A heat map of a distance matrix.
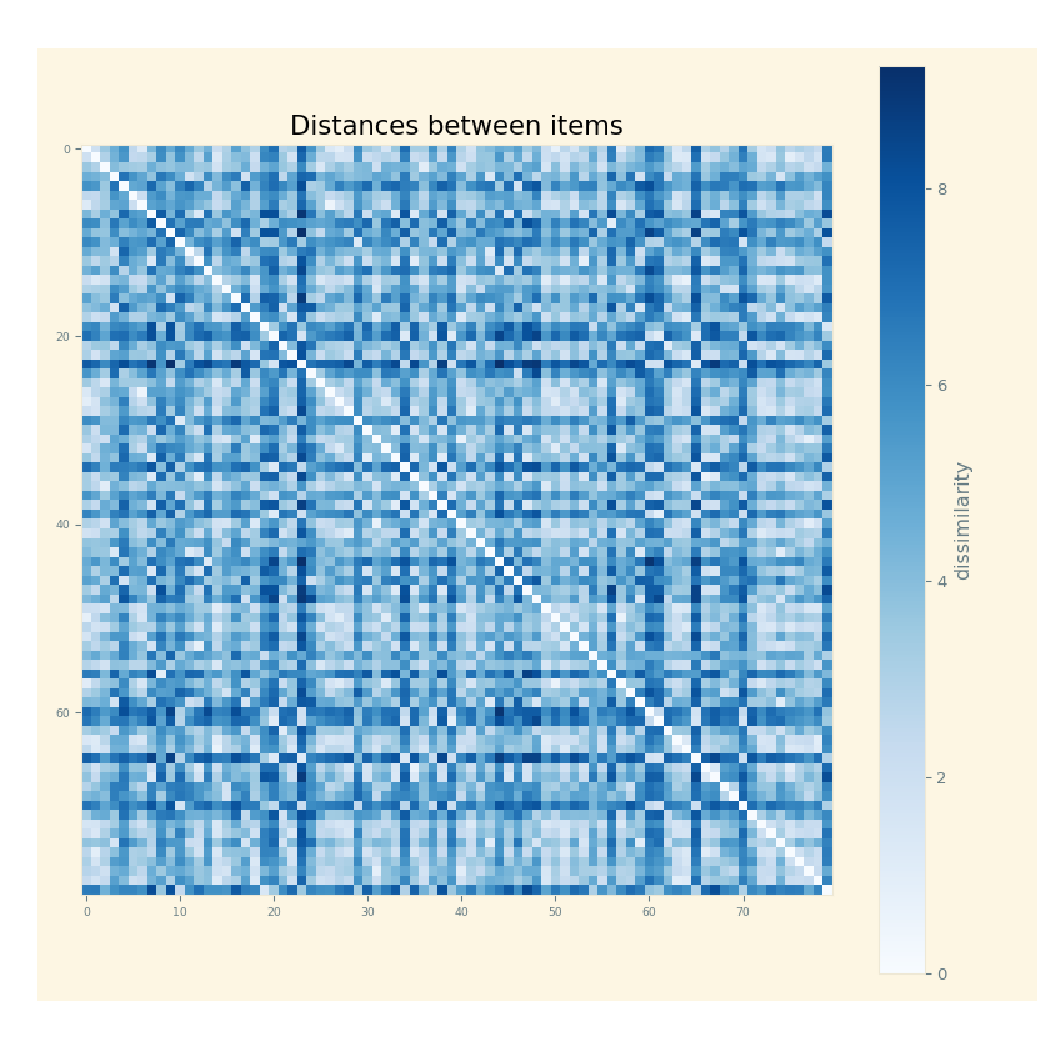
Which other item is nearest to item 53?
12
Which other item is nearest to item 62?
21
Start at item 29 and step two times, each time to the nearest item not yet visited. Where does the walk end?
70
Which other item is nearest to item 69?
15
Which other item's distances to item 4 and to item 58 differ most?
68
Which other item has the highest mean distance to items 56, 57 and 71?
23
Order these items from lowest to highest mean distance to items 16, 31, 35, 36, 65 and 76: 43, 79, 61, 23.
43, 61, 79, 23
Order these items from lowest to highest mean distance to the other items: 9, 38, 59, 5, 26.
26, 5, 38, 59, 9
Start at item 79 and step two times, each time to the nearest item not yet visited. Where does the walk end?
54
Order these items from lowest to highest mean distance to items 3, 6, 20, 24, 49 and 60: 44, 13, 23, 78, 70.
78, 70, 23, 13, 44
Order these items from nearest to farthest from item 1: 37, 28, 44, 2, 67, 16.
28, 67, 2, 16, 37, 44
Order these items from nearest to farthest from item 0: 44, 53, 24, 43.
53, 43, 44, 24
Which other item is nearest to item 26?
6
